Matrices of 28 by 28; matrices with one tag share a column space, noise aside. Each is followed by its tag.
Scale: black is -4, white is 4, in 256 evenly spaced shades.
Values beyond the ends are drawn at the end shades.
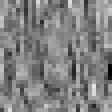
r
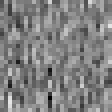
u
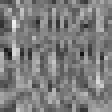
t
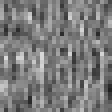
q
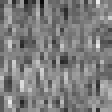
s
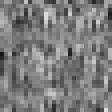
t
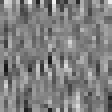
s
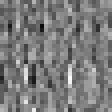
u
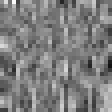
s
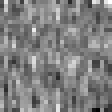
s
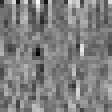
r
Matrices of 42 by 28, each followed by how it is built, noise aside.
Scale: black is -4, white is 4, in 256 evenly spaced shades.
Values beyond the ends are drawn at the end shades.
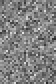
Hankel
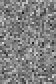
noise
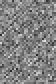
Hankel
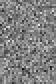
noise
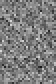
Toeplitz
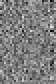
low rank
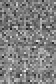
repeating columns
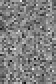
blocks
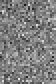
noise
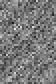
Hankel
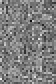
blocks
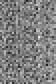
repeating rows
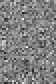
low rank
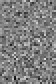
low rank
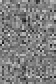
low rank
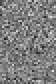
noise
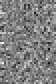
low rank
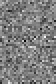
uneven rows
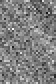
Toeplitz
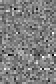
uneven rows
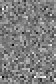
uneven rows
